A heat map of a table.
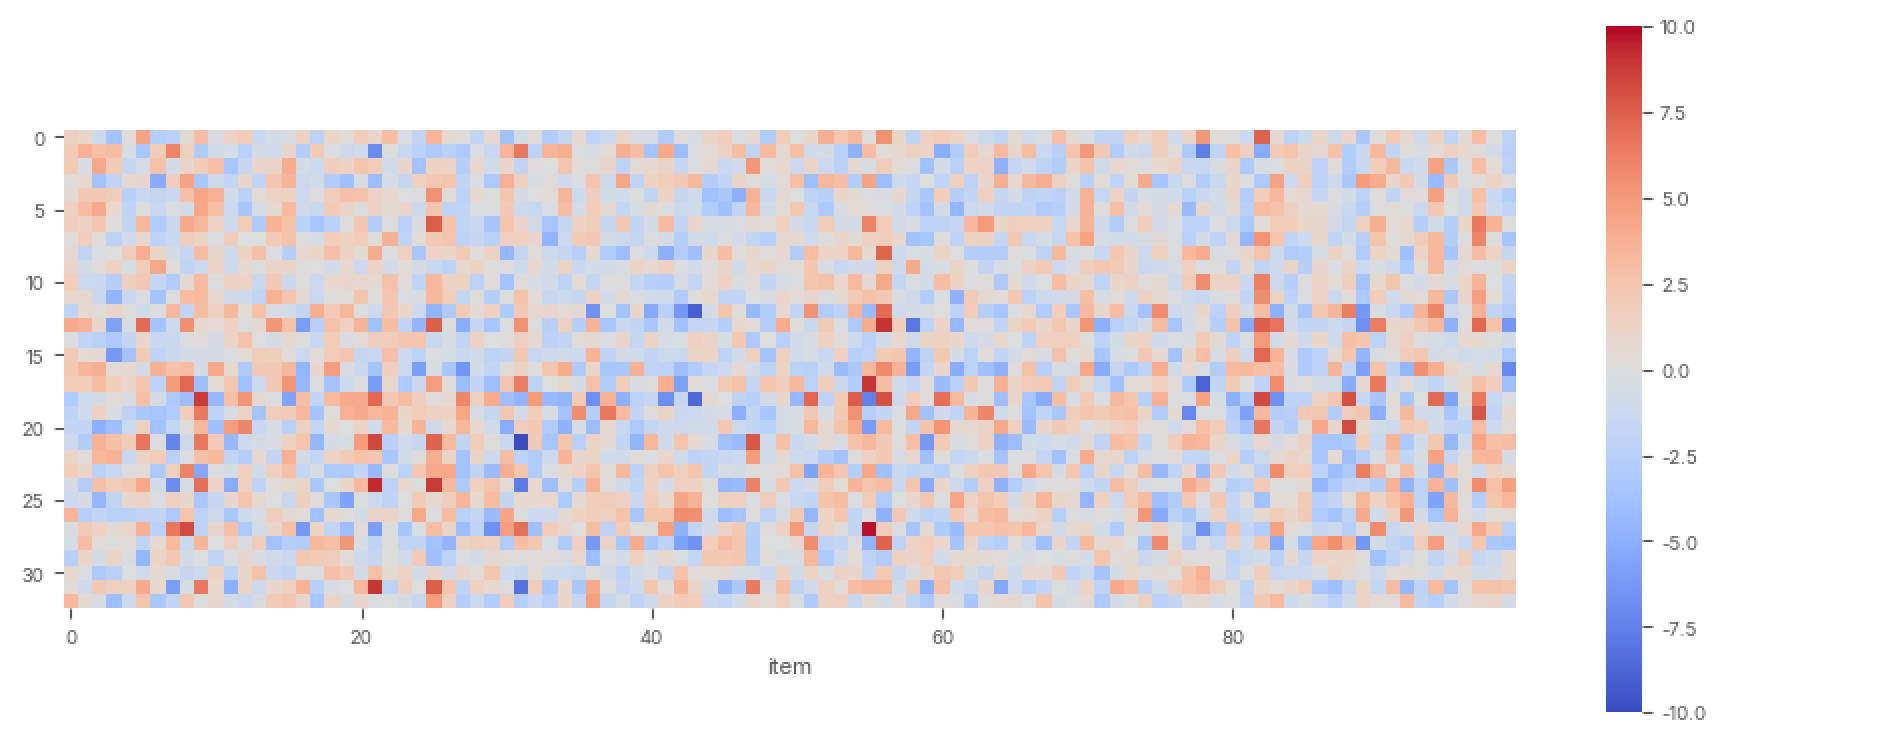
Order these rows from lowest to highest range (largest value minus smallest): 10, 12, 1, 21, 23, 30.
30, 10, 23, 1, 12, 21
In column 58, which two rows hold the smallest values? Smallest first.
13, 16
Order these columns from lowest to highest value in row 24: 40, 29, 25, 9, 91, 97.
40, 29, 91, 97, 9, 25
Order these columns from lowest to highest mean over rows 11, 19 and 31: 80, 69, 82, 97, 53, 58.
80, 69, 53, 58, 82, 97
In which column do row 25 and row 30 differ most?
19
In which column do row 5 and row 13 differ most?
56
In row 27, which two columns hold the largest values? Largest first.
55, 8
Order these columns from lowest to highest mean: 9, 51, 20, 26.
51, 26, 20, 9
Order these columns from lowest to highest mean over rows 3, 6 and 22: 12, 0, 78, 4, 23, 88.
88, 78, 23, 4, 12, 0
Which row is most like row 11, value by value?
7
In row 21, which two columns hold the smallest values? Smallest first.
31, 7
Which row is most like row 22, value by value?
2
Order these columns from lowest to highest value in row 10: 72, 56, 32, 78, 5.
32, 72, 5, 56, 78
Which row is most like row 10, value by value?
0
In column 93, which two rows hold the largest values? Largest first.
16, 12
